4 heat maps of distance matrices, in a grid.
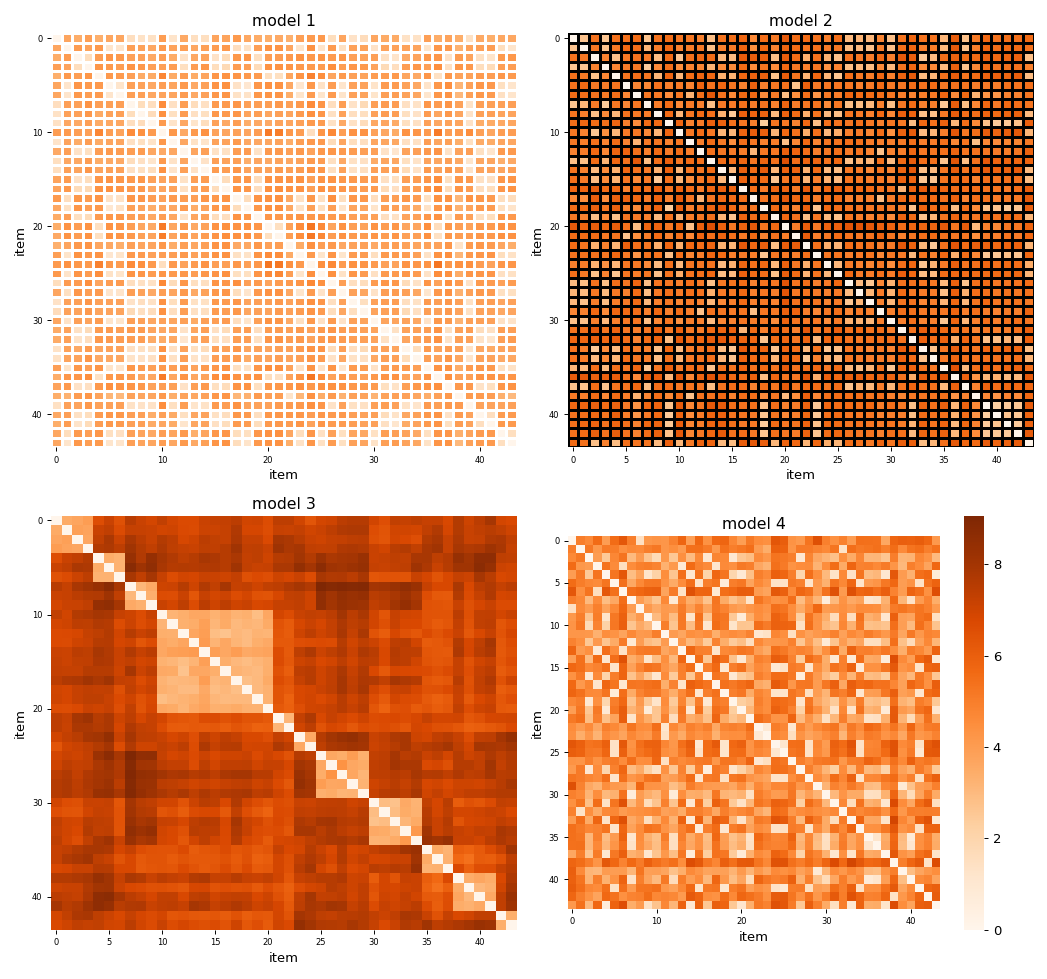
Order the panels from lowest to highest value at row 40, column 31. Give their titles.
model 1, model 4, model 2, model 3
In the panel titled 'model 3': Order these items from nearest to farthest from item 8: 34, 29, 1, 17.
17, 1, 34, 29
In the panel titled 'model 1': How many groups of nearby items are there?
6
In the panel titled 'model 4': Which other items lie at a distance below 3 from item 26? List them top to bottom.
11, 22, 23
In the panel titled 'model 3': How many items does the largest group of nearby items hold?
11
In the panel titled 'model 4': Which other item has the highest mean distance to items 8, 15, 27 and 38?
6
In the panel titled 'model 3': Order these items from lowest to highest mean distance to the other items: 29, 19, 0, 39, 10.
19, 10, 39, 0, 29
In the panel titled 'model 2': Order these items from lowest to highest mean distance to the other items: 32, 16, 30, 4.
30, 4, 32, 16
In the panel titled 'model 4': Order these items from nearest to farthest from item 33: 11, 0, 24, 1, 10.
10, 0, 11, 1, 24
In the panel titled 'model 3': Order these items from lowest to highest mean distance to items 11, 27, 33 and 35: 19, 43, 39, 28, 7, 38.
19, 28, 39, 38, 43, 7
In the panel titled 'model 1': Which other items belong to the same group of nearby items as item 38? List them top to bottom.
22
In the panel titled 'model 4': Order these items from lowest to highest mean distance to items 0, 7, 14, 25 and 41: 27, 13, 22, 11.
27, 11, 22, 13
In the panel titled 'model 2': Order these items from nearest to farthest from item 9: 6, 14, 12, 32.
32, 6, 12, 14
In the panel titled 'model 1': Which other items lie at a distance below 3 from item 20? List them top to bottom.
4, 21, 36
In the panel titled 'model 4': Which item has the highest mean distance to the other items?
38
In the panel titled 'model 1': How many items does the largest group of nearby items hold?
13
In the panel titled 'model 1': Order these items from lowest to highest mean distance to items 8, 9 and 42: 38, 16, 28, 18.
28, 18, 38, 16
